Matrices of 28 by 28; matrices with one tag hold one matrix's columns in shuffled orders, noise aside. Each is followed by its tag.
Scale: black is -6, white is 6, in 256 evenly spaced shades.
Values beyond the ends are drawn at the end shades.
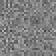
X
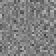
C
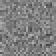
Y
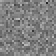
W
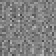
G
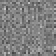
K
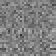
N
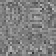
K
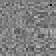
N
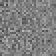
X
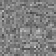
N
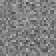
W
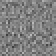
Y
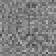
Y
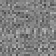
N
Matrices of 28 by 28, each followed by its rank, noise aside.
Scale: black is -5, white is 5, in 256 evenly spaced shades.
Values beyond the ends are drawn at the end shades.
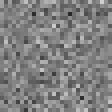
eight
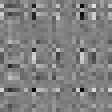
two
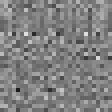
six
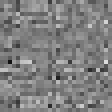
four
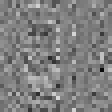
four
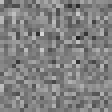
six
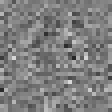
six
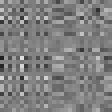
two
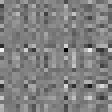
two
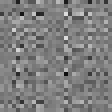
three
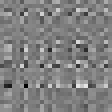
two
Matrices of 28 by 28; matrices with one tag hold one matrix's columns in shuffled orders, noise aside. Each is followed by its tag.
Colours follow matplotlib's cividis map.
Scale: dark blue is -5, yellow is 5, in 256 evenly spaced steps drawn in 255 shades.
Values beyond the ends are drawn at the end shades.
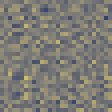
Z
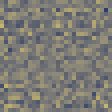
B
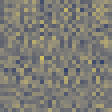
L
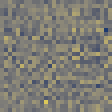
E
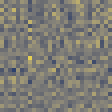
L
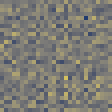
Z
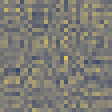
L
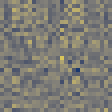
L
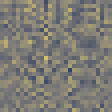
L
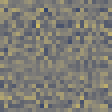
B
